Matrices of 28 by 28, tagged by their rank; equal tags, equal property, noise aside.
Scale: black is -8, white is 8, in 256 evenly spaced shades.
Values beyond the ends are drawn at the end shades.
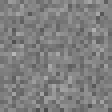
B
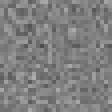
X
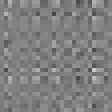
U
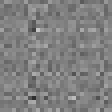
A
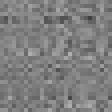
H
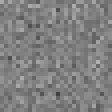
B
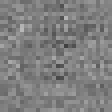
H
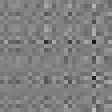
U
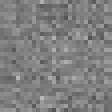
H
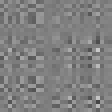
U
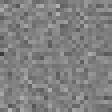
B
